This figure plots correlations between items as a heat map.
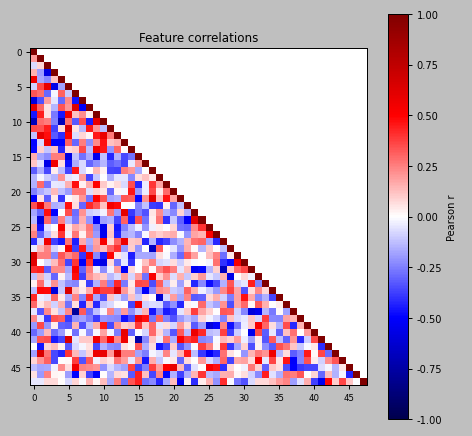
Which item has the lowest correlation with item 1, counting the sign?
24
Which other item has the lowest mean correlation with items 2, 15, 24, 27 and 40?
31
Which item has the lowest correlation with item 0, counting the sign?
10
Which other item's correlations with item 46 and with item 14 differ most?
9
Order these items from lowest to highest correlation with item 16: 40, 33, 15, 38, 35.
40, 35, 15, 33, 38
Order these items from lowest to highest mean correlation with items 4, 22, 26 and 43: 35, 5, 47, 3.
3, 47, 35, 5
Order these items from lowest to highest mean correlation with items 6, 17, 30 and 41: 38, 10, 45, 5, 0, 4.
38, 10, 5, 4, 0, 45
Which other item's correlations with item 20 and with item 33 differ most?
45
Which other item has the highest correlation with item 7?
28
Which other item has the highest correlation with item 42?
47
